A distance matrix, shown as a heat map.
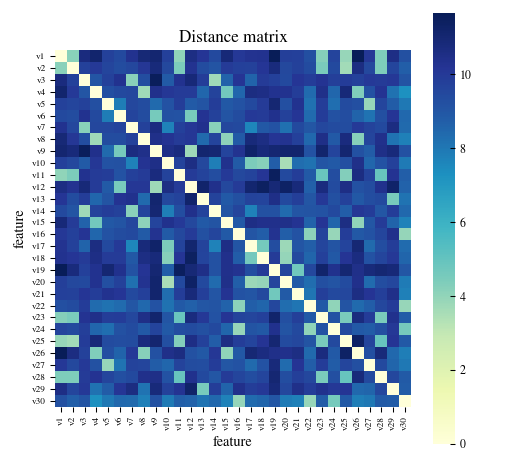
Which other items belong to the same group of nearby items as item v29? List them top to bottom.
v13
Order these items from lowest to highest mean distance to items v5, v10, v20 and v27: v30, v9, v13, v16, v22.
v30, v22, v16, v13, v9
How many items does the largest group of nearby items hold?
6
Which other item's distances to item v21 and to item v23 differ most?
v19
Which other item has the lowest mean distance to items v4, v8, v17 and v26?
v15
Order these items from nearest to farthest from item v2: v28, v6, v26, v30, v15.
v28, v30, v6, v15, v26
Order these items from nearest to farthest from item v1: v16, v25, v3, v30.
v25, v30, v16, v3
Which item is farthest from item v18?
v12
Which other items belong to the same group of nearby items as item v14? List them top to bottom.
v3, v7
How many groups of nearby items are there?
9
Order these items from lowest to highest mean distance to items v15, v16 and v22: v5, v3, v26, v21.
v26, v5, v21, v3
